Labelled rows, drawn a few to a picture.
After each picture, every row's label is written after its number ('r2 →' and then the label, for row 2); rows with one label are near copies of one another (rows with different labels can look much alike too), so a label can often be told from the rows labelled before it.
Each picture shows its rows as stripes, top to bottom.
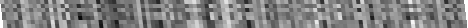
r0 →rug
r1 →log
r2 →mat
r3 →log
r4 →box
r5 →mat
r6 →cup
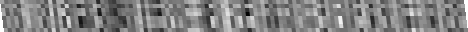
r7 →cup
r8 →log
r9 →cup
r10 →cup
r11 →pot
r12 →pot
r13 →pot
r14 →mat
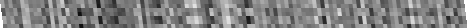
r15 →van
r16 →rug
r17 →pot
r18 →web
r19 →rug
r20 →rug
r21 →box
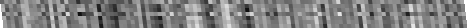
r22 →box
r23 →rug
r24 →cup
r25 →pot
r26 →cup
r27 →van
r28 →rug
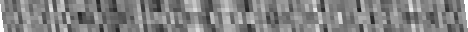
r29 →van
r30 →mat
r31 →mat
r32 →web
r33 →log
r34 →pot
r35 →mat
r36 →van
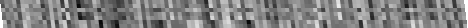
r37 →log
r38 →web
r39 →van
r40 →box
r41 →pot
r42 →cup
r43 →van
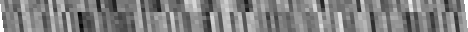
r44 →rug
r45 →van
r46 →mat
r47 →box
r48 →web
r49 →box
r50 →box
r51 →box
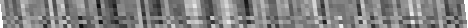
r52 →cup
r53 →van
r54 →mat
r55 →mat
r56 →log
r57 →rug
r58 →web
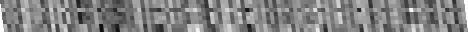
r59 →web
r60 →box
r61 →mat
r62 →web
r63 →box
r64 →web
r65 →cup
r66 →van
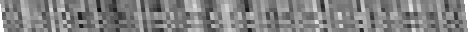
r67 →rug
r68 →rug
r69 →cup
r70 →web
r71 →log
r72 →van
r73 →box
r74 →mat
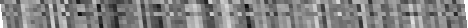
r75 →log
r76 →cup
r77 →van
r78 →web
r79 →cup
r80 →mat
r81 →cup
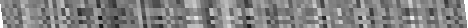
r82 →rug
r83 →van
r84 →pot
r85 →pot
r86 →rug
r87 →log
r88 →cup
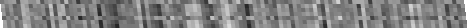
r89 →log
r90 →mat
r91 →rug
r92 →cup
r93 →web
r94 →rug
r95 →rug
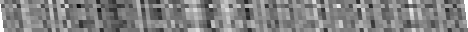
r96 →mat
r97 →log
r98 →rug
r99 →mat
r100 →cup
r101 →pot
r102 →log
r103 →rug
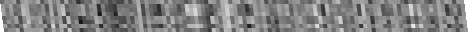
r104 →log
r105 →rug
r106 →rug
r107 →van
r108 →log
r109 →pot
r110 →mat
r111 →log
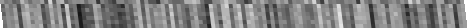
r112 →mat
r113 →pot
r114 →log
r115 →web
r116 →log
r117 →box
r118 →log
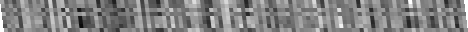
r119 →mat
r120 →mat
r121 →pot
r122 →cup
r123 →box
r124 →box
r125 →web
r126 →van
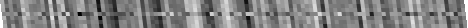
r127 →cup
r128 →van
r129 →van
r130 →box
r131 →cup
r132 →mat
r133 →van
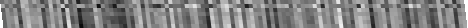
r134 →web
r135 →van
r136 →pot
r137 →web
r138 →log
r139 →log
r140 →pot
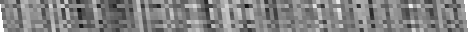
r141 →log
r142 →mat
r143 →log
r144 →pot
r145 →pot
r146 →rug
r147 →box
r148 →mat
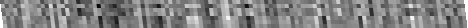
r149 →pot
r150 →cup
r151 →log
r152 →pot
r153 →rug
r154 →van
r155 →mat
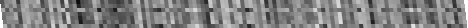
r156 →log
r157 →web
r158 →van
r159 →log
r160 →log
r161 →box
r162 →mat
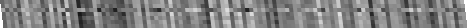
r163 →pot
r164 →box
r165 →cup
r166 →pot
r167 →web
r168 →pot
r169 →pot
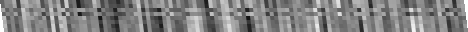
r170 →log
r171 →log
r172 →mat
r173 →web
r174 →cup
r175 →mat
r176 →mat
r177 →mat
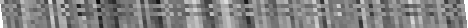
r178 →cup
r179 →log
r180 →van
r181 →box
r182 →cup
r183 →mat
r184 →van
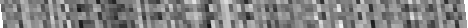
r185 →rug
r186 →pot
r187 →log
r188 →rug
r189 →mat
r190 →box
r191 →log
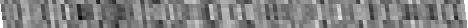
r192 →van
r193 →web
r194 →pot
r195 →box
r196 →web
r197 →rug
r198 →van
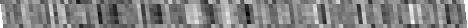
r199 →box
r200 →mat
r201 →mat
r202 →cup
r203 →rug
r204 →rug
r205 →box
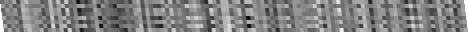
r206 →box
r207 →van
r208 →web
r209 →web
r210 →cup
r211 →box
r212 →cup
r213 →pot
